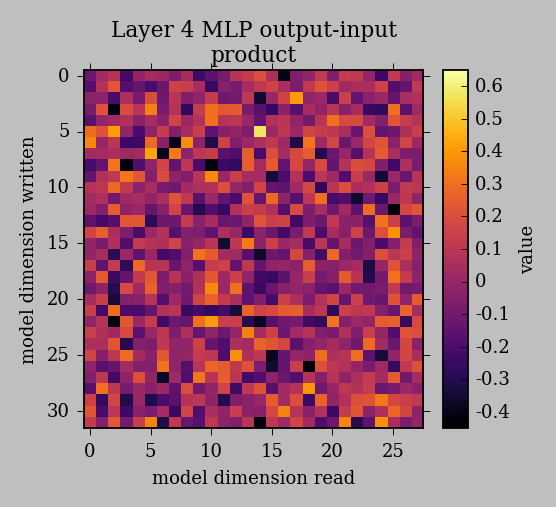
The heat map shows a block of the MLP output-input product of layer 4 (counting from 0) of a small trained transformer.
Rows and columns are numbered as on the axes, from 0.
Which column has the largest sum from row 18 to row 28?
10
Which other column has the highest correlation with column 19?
6
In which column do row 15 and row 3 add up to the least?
24
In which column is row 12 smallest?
25
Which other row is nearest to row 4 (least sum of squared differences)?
20
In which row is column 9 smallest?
12
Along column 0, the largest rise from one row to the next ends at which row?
5
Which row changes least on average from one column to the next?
4
